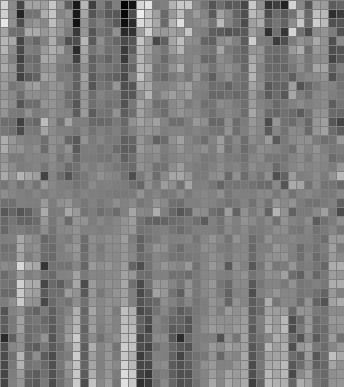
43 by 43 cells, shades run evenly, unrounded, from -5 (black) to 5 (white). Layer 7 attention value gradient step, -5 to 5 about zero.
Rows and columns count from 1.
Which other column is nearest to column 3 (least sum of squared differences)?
42
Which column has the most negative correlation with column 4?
29
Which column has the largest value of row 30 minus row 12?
3
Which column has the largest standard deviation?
16
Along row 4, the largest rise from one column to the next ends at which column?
37
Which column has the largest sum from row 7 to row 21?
18
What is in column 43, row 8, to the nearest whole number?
0
